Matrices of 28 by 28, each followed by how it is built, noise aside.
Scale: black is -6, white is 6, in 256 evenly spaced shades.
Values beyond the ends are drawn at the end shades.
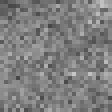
smooth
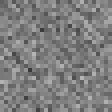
Toeplitz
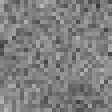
smooth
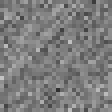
Hankel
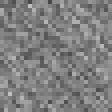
Toeplitz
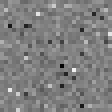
sparse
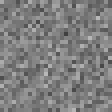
Hankel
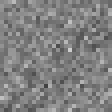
Hankel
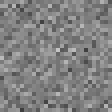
Hankel
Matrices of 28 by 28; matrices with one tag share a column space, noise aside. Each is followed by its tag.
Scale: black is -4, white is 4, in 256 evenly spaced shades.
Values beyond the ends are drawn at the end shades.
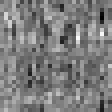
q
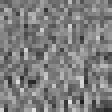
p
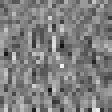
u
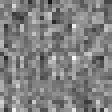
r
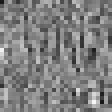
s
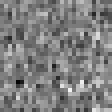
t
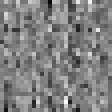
r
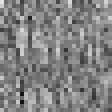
s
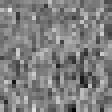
p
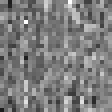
r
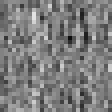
q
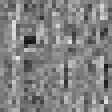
q
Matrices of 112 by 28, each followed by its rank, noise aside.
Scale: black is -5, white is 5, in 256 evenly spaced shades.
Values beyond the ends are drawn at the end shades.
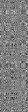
four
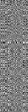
four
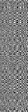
two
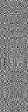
two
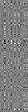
three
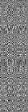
three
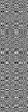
one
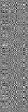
three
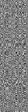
five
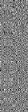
five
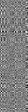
two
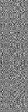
five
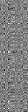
four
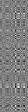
one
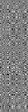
three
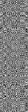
four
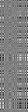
one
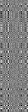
one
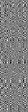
three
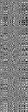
two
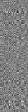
four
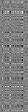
one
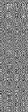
four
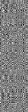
four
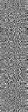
five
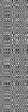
two
